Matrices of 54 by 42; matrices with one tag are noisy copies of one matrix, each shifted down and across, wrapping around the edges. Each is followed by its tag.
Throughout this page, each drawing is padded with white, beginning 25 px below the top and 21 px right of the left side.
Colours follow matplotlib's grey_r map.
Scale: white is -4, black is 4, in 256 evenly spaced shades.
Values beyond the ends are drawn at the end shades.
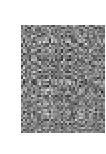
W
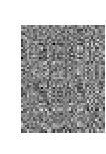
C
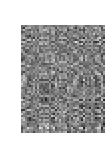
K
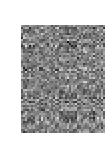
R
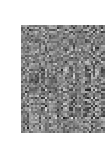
K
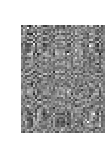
K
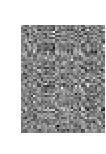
R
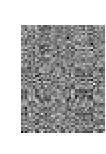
R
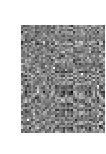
R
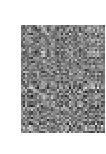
W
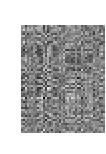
K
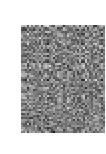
W
